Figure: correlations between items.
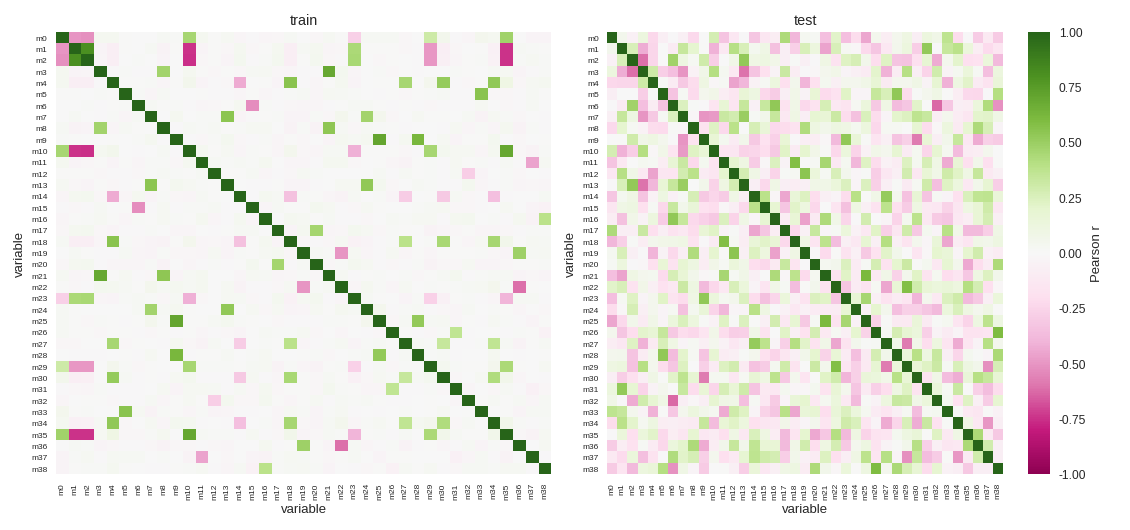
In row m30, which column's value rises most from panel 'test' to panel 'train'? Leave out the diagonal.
m34
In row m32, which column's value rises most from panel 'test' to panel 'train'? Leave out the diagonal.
m6
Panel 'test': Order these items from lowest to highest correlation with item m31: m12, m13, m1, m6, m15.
m15, m6, m12, m13, m1
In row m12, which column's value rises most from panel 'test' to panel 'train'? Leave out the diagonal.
m4
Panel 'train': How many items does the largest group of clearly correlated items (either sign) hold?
7
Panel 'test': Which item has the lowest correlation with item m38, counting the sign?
m6
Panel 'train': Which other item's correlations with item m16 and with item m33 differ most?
m5
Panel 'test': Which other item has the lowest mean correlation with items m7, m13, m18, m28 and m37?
m3
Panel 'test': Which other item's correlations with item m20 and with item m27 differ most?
m29
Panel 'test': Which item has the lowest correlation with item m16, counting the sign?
m19
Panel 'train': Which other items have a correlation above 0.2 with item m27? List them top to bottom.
m4, m18, m30, m34
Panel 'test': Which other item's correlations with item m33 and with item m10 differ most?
m1
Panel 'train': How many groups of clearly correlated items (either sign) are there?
13
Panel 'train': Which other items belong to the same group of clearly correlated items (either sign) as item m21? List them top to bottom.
m3, m8
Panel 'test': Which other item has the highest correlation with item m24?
m14
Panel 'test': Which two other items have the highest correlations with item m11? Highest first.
m18, m21
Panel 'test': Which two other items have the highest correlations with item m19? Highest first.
m12, m8
